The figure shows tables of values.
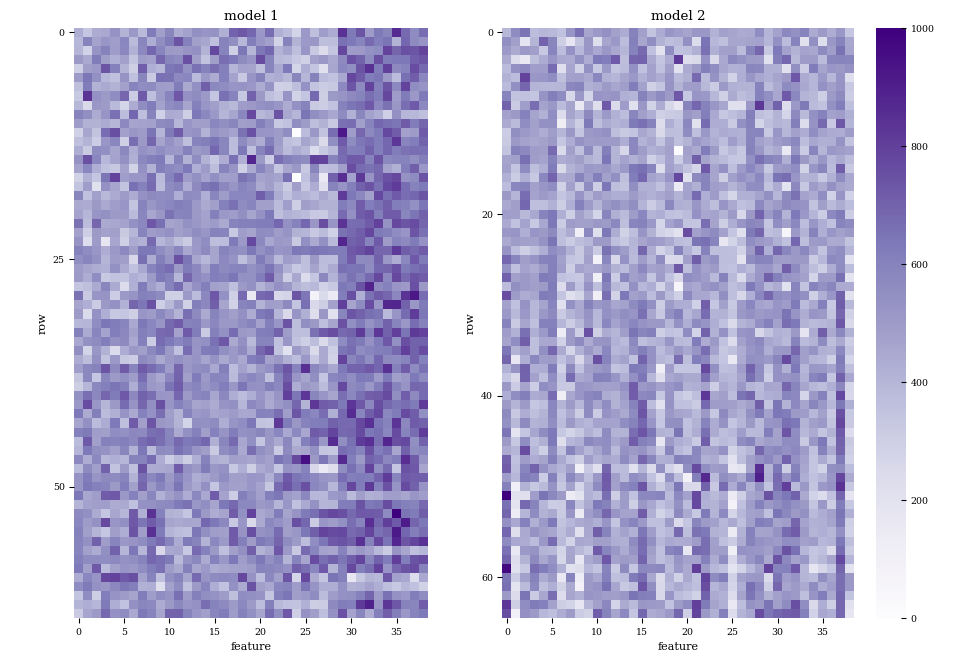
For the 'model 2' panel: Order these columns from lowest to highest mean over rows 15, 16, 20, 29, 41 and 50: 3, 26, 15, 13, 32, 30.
3, 26, 13, 32, 30, 15
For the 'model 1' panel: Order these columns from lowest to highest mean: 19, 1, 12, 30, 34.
1, 12, 19, 30, 34
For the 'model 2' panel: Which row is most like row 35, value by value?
56
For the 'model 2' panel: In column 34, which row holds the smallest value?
59
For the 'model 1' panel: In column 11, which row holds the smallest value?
29
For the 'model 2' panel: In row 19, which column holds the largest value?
2
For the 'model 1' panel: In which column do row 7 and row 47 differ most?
25
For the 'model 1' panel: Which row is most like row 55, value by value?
53
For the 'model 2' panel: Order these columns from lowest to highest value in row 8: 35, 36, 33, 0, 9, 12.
12, 35, 9, 36, 33, 0
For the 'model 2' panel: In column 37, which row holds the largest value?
50
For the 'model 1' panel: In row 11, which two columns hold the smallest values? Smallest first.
24, 0
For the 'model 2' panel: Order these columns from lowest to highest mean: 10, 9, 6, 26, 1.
6, 1, 26, 10, 9
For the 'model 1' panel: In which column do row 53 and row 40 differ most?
35
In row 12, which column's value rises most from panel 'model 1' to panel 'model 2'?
27
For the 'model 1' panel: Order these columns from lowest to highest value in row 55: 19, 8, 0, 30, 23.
23, 0, 30, 19, 8
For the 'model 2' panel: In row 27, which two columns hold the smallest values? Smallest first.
10, 38
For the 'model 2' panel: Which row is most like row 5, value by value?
18
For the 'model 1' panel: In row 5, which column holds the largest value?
30
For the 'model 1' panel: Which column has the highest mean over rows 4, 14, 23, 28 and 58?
31
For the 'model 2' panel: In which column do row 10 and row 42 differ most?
28
